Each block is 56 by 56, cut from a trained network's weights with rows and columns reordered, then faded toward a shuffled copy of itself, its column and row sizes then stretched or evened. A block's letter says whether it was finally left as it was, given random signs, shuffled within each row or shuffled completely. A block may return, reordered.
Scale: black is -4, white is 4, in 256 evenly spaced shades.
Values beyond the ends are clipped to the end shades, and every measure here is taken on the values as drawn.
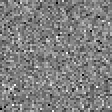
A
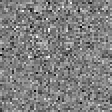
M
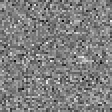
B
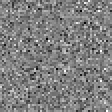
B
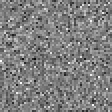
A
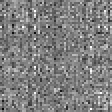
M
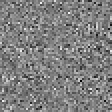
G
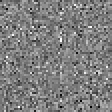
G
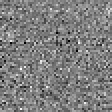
G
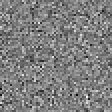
G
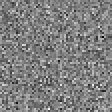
G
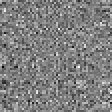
M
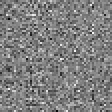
M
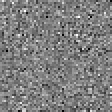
G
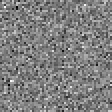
A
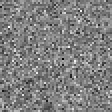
A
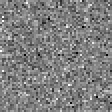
A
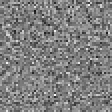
M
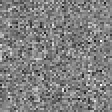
G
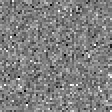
A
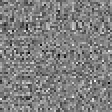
M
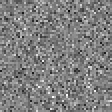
A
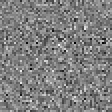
M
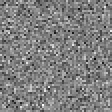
A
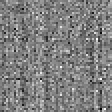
M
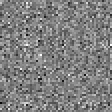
M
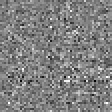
G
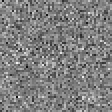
B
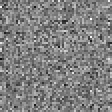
G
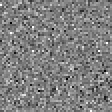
A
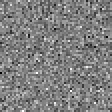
A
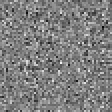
G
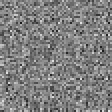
M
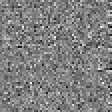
M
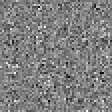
G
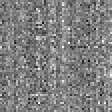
M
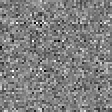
M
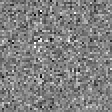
G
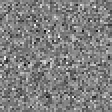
B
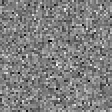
A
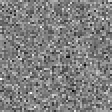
A
